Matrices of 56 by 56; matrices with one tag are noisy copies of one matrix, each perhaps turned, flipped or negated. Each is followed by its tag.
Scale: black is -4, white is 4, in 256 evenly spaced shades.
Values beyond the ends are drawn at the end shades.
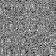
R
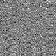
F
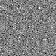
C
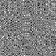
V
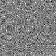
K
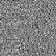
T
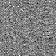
T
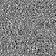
T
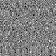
F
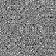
V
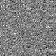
F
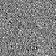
T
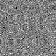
C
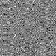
F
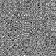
V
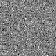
R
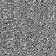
T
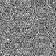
C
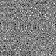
V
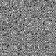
R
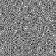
K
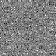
R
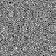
C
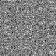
R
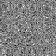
R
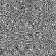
K
